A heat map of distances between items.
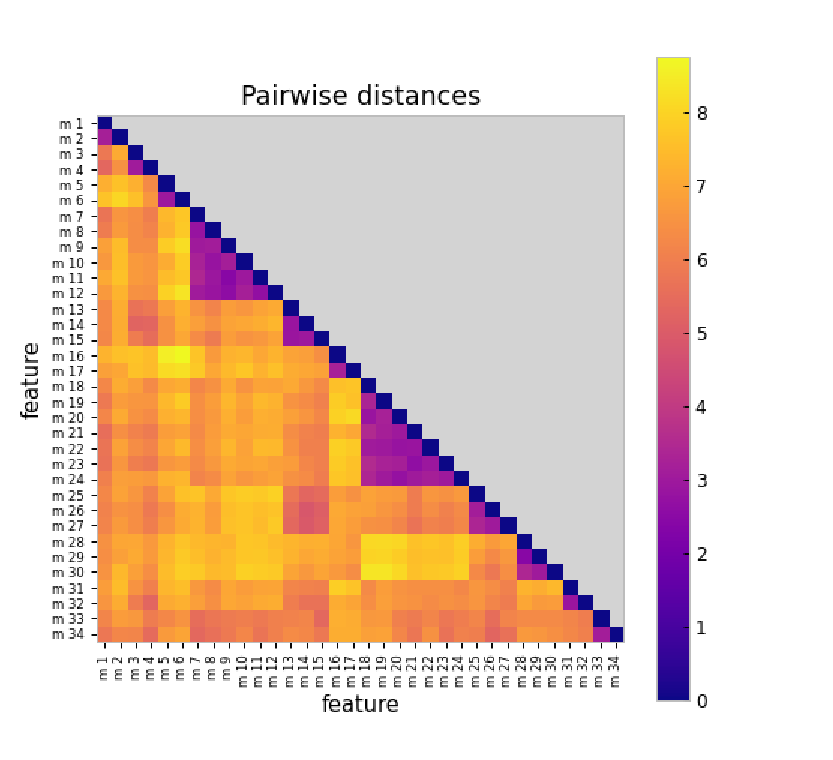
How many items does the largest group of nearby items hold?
7
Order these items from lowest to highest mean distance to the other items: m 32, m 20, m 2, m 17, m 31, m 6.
m 20, m 32, m 31, m 2, m 17, m 6
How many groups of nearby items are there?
11
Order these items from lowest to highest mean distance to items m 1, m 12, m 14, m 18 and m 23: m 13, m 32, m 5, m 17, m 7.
m 7, m 13, m 32, m 5, m 17
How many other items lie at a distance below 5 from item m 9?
5
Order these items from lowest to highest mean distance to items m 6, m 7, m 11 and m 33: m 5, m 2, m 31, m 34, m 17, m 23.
m 34, m 5, m 23, m 31, m 2, m 17
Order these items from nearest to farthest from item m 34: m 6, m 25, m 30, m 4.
m 4, m 25, m 30, m 6
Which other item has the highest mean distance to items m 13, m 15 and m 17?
m 6
